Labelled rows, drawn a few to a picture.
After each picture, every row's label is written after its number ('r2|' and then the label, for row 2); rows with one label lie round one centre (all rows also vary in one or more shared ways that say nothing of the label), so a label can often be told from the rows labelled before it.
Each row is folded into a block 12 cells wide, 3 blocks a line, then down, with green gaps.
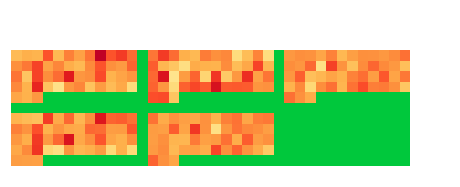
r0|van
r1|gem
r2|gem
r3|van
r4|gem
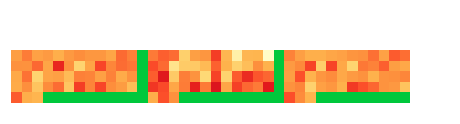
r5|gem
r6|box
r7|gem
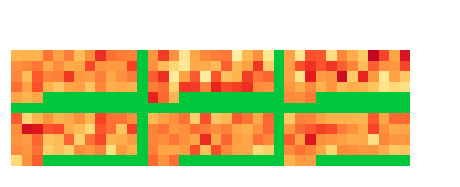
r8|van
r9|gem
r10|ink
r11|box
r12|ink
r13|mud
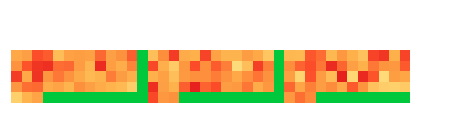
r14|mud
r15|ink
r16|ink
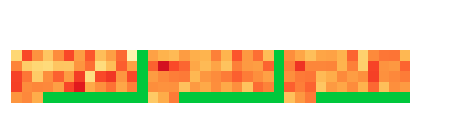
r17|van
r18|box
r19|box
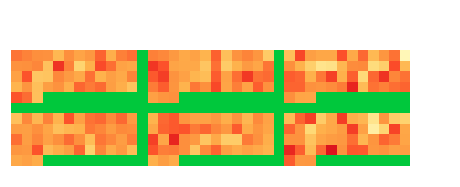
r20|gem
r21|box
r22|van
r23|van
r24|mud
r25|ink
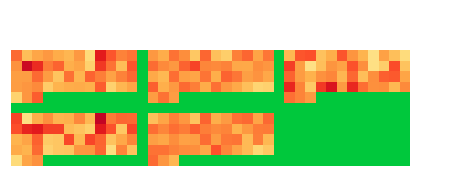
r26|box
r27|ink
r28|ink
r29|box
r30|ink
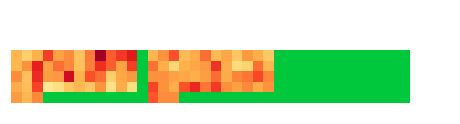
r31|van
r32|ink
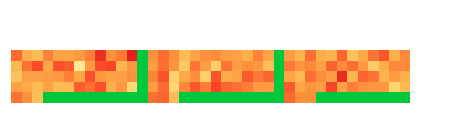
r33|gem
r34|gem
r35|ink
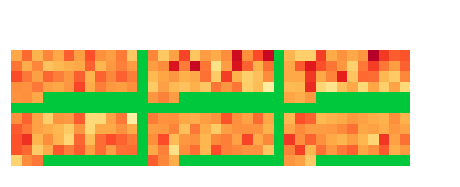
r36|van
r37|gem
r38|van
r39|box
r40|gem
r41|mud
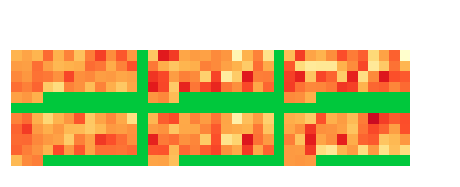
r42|van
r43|mud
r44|van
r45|box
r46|mud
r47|van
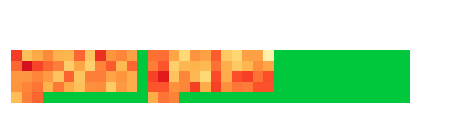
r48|box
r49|box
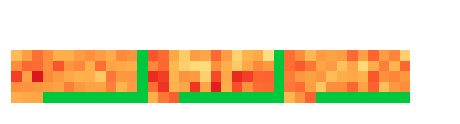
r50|mud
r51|box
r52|box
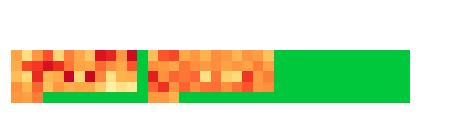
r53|ink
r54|mud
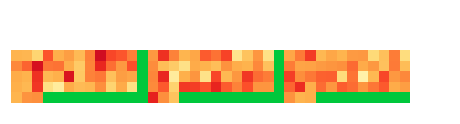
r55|van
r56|gem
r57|mud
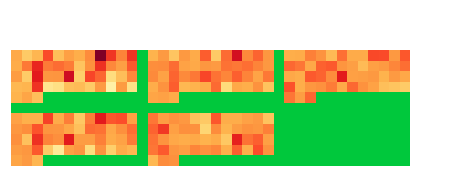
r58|van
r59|van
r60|ink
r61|van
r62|box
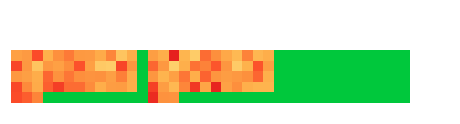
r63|ink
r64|ink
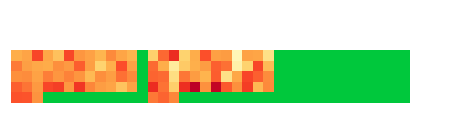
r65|ink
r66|ink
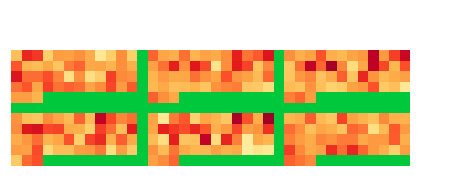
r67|mud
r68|gem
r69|gem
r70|box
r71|ink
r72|ink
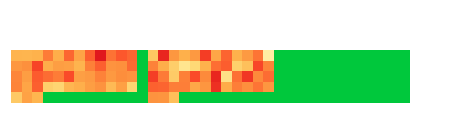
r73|van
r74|van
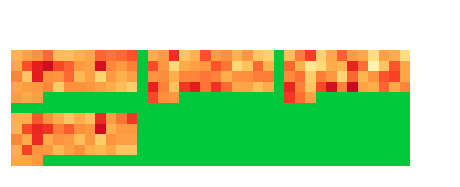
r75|mud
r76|ink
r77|ink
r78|mud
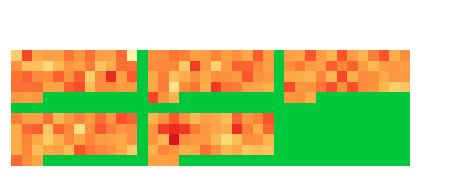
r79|van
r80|gem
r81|ink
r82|gem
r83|mud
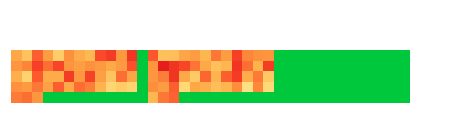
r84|ink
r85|box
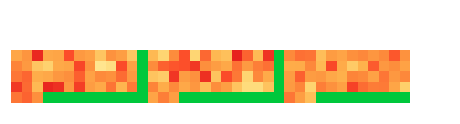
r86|ink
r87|ink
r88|gem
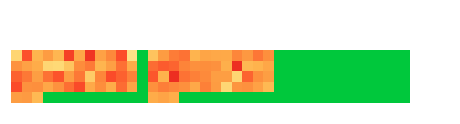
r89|van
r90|mud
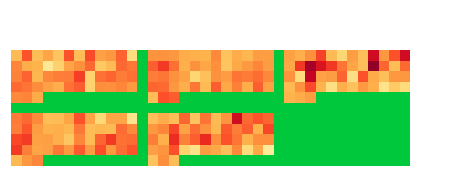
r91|van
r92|box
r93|mud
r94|box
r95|van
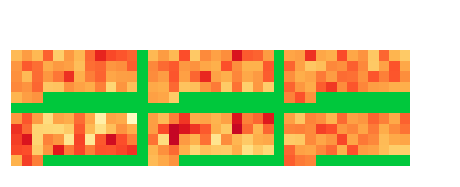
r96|van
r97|van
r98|ink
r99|box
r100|mud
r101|ink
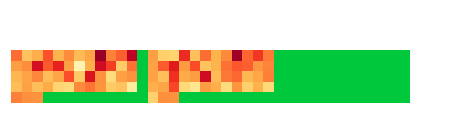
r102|gem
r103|van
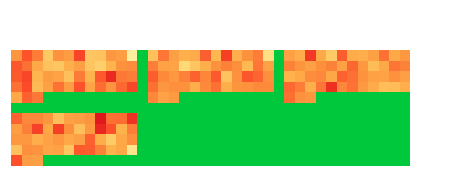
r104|box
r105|van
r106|ink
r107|gem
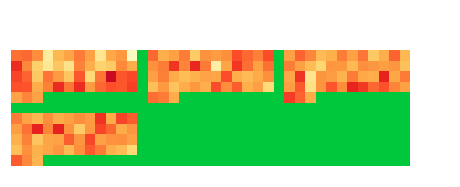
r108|box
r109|gem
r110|gem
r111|gem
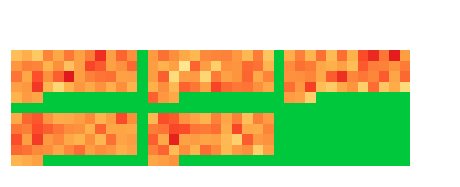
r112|van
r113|gem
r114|van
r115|mud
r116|mud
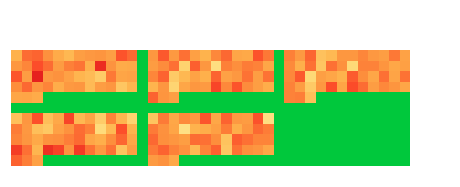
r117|mud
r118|gem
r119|gem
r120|ink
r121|van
